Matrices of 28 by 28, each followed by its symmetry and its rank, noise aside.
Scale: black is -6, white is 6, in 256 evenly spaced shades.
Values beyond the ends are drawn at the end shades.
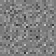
symmetric, rank four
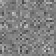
symmetric, rank four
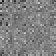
symmetric, rank four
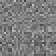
no symmetry, rank six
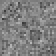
symmetric, rank six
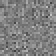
antisymmetric, rank four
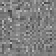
no symmetry, rank six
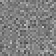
no symmetry, rank six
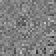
symmetric, rank five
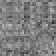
no symmetry, rank four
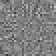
antisymmetric, rank six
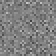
antisymmetric, rank four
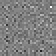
no symmetry, rank four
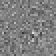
no symmetry, rank six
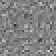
symmetric, rank six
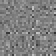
antisymmetric, rank four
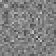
symmetric, rank six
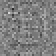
antisymmetric, rank six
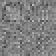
symmetric, rank four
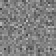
antisymmetric, rank six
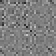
symmetric, rank five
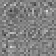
symmetric, rank four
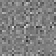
no symmetry, rank four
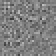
antisymmetric, rank four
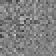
no symmetry, rank five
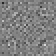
symmetric, rank six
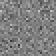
no symmetry, rank five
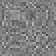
no symmetry, rank four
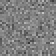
no symmetry, rank six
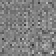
symmetric, rank five
